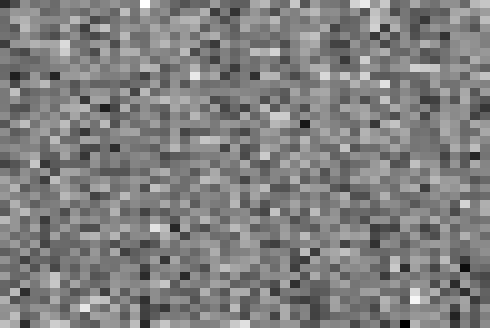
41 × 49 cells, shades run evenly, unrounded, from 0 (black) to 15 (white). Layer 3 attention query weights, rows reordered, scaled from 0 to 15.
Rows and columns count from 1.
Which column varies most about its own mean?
15
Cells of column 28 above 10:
6
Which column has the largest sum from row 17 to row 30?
21
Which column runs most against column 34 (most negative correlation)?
7
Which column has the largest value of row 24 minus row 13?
27
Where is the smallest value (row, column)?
41, 41
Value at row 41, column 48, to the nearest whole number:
5
